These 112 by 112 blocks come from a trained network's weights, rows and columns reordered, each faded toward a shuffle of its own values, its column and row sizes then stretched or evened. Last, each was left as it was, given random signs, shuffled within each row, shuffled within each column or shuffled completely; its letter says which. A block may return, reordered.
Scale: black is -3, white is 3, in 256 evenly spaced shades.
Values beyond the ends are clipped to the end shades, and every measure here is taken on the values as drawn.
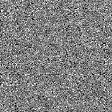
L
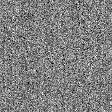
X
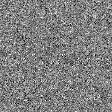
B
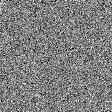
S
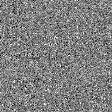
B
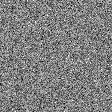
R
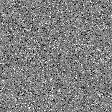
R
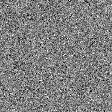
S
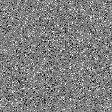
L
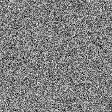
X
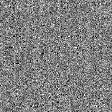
L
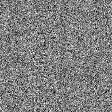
X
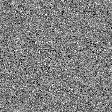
S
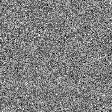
B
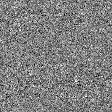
S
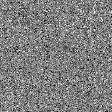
B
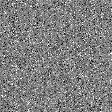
X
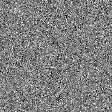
X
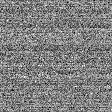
S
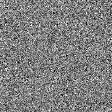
B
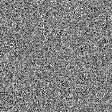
B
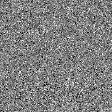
B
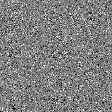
L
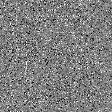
B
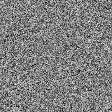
X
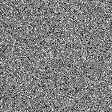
S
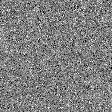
S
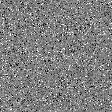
S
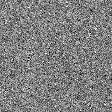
X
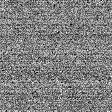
S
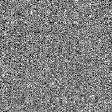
L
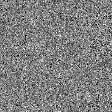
B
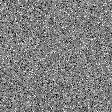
R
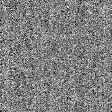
X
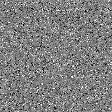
S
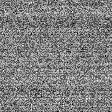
L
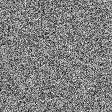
R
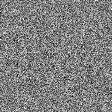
B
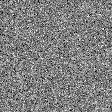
R
